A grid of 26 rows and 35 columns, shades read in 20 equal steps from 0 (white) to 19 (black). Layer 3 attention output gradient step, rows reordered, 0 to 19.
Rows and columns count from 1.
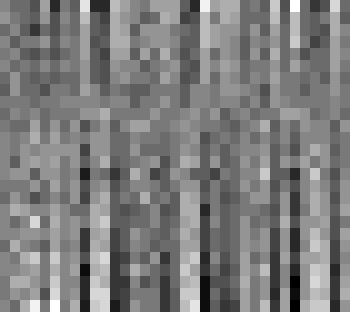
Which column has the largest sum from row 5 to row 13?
19
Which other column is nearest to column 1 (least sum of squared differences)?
7
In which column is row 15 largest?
9
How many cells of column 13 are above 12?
5
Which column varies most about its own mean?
30
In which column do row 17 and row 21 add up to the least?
32
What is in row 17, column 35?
8
